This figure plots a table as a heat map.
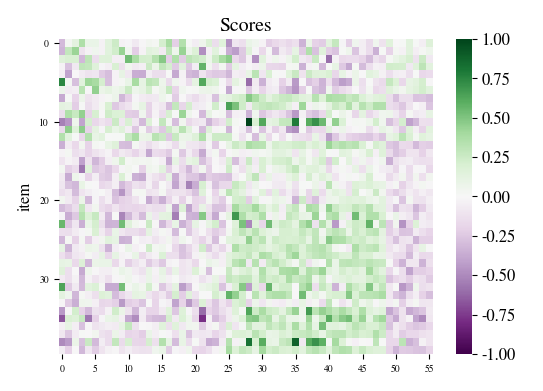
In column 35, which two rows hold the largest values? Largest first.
38, 10
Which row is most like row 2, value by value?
12
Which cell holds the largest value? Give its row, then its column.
10, 28
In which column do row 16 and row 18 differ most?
3
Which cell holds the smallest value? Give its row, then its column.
35, 21
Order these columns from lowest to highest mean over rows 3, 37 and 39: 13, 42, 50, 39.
50, 39, 13, 42
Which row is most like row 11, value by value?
9
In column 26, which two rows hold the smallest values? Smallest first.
1, 15
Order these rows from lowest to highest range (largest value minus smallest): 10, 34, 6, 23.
6, 23, 34, 10
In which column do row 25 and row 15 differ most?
40
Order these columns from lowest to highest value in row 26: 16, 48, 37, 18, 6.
18, 6, 16, 48, 37
